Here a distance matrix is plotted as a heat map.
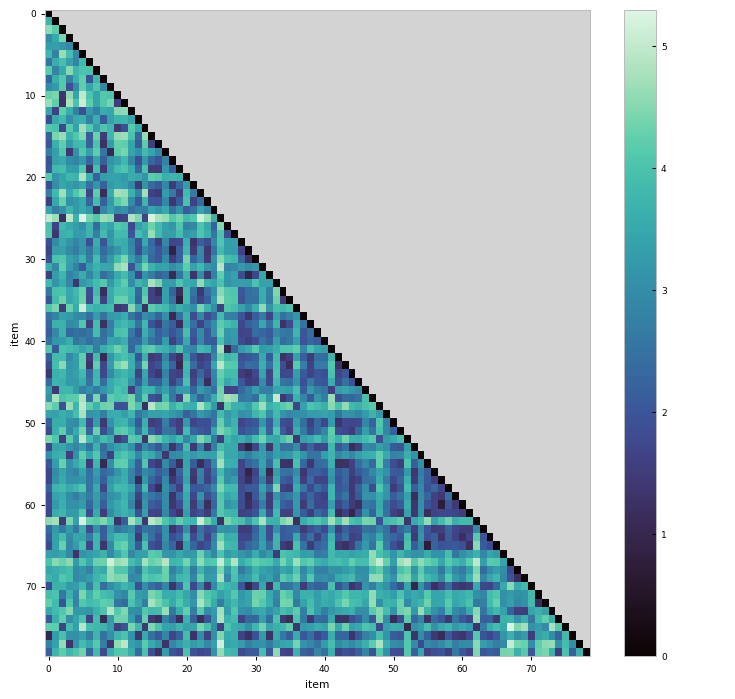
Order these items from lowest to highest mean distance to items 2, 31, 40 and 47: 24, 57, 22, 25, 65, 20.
57, 24, 65, 22, 25, 20
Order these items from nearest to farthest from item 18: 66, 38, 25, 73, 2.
38, 73, 66, 2, 25
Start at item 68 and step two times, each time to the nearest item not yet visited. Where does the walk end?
73
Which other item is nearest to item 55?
65
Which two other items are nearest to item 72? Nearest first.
71, 2
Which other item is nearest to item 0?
76
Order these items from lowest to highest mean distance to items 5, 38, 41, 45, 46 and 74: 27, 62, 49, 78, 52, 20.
78, 27, 49, 20, 52, 62
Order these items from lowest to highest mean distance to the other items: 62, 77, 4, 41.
4, 77, 41, 62
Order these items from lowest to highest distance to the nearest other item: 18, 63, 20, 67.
18, 63, 67, 20
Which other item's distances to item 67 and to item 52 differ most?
75
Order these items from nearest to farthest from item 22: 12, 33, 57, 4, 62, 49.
57, 49, 12, 4, 33, 62
